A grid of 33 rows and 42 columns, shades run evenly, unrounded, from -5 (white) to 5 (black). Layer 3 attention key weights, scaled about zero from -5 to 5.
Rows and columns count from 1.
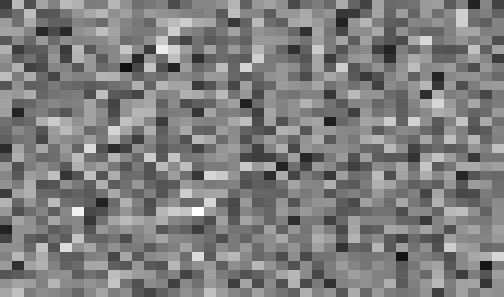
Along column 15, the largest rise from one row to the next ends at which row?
8
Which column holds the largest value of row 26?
1
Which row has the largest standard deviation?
6
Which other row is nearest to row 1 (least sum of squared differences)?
5
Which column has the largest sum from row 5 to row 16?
28
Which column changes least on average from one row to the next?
27
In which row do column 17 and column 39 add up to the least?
24
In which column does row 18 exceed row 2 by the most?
26
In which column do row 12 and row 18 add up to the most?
21
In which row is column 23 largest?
20
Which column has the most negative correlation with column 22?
33
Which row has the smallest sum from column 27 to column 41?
16
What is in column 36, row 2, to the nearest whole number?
-1
